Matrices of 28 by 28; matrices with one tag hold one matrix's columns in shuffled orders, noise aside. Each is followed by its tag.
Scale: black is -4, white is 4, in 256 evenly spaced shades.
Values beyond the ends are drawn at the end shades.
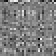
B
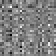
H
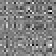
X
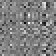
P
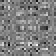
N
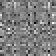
P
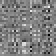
H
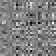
P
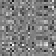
N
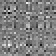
X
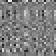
B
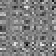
N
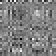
B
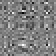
X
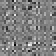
N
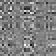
X
